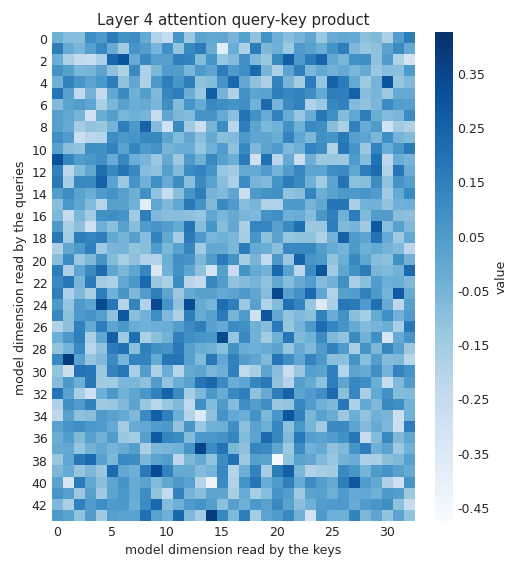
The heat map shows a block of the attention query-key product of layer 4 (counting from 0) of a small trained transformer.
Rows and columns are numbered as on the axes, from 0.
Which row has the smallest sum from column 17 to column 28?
38
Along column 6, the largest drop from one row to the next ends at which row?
3
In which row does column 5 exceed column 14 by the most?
40
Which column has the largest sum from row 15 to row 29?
12
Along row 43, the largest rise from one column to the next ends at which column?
14
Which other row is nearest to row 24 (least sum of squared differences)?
18
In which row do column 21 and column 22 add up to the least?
30
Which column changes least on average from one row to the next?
29
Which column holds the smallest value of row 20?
19
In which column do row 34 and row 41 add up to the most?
21
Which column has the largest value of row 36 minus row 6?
9
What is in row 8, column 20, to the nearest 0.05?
-0.05
